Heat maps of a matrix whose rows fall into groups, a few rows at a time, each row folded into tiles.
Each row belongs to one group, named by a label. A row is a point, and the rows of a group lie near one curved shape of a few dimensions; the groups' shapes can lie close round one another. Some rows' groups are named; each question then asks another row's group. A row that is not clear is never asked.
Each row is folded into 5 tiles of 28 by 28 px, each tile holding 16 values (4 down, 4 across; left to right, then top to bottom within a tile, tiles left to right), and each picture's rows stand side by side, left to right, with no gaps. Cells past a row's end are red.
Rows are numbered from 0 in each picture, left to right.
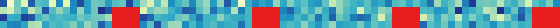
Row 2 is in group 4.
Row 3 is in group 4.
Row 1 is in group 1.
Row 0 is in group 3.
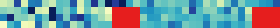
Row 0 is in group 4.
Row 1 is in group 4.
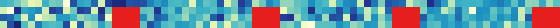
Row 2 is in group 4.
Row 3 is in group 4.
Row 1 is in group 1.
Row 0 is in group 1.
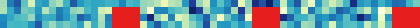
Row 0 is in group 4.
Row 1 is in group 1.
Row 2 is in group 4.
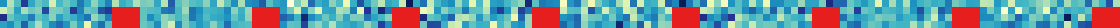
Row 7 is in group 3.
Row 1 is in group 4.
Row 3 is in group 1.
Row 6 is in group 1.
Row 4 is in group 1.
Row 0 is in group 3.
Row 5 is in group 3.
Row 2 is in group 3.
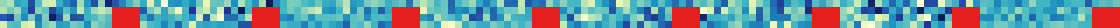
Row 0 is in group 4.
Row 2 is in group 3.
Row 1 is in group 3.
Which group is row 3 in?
4
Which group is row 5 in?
3
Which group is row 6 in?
4
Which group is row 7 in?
4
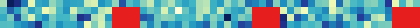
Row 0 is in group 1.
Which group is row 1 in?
3
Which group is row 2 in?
1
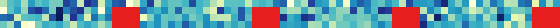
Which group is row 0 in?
4
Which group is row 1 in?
4
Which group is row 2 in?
3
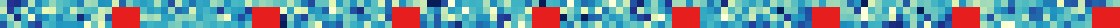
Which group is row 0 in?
1
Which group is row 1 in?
4
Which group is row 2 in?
1
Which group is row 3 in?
1
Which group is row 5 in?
3
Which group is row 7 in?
4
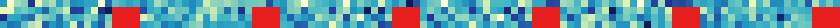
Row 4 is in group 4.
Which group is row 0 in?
1
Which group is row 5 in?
1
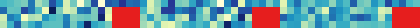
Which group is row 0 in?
4
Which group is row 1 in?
4
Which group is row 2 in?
4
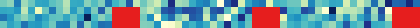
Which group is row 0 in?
3
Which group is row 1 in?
4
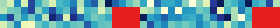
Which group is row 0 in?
4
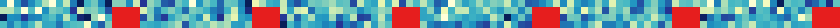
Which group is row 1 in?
1
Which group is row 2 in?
1
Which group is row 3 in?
3
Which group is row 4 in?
3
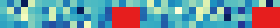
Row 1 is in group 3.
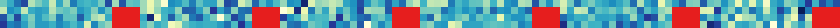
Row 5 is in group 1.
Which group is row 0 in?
1
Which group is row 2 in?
3
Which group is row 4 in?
1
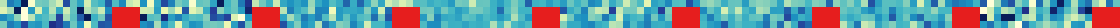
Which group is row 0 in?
3
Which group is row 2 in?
4
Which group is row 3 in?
1
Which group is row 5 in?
3
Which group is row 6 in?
4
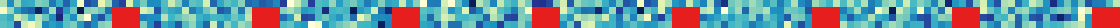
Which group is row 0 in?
4
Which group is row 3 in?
1
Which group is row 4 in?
4
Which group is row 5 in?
3
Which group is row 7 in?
4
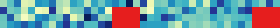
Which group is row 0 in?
3
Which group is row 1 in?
3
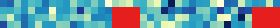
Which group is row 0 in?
4
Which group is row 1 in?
4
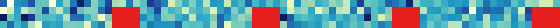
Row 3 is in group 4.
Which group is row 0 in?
3
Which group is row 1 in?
1
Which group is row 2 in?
3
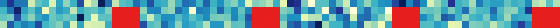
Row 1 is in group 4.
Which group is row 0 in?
1
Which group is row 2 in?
1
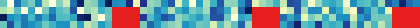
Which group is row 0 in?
3
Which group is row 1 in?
1
